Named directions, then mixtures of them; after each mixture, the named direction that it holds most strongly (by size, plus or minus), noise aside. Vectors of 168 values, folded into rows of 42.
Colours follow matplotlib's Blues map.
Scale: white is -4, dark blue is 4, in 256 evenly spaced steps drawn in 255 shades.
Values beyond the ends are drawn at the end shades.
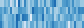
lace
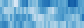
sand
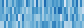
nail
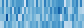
nail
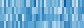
nail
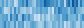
sand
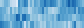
sand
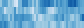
sand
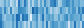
lace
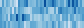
sand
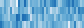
lace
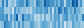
nail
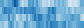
sand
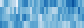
sand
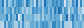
nail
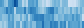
sand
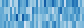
nail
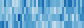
nail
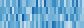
nail
